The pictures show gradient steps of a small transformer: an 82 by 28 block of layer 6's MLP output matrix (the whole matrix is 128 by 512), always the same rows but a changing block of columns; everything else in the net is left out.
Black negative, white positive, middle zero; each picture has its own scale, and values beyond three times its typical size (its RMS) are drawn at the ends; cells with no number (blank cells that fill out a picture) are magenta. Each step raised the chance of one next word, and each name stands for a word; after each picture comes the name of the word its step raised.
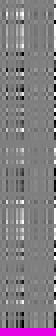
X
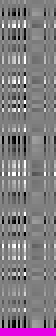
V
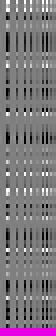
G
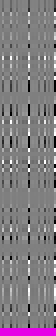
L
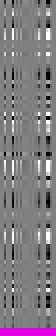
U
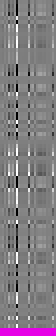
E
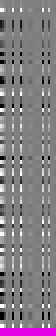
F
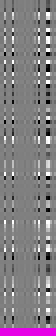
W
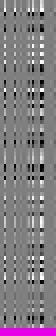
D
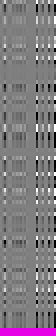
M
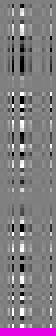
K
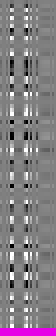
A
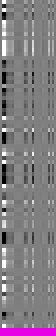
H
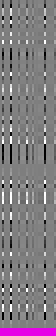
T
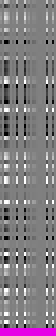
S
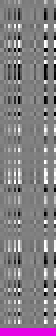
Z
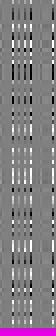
Z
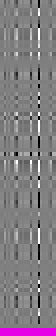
U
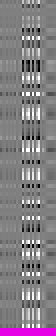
A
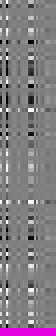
S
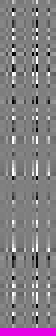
W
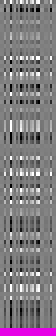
M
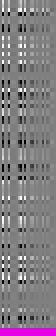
D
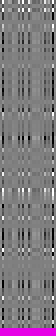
G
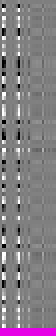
A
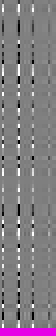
F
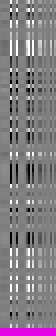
H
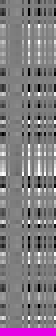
E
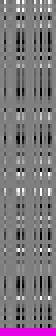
G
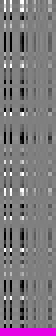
G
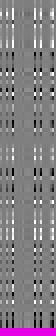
X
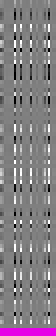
Z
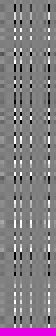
W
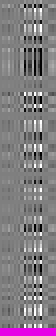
K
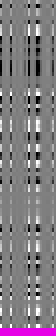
K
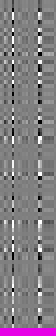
W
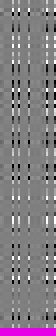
D
